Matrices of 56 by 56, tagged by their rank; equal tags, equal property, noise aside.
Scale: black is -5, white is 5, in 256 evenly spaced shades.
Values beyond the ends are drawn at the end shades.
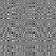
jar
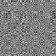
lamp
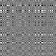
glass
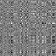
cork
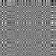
glass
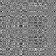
lamp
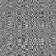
lamp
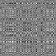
jar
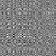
cork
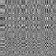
jar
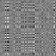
glass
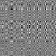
jar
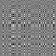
glass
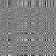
glass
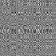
cork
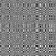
glass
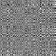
lamp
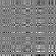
jar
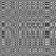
jar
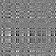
glass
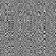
lamp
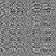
lamp
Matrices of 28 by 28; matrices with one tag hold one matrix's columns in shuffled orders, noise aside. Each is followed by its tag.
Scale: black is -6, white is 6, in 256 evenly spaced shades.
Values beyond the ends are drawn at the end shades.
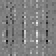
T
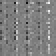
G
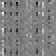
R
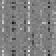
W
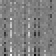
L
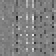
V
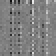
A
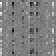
R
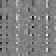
V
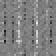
T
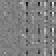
R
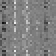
W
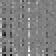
L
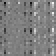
R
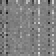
A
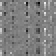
R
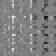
V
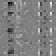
R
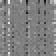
A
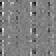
R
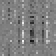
T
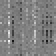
T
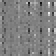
R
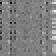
G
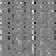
G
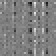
R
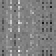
W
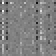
G
